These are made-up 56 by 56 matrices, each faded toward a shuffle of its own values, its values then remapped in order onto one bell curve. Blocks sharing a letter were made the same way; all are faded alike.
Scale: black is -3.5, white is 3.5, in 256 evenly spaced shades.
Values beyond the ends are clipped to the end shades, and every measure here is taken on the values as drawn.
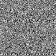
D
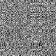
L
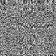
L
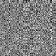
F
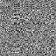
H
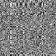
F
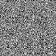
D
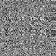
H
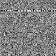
D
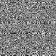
H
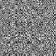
F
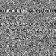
H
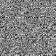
D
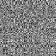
L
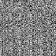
L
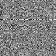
H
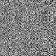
F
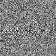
D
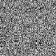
L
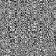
F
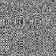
F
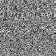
D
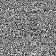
D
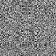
L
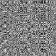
F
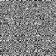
H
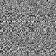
H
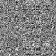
L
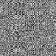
F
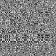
H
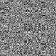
L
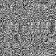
L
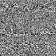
D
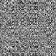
F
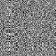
F
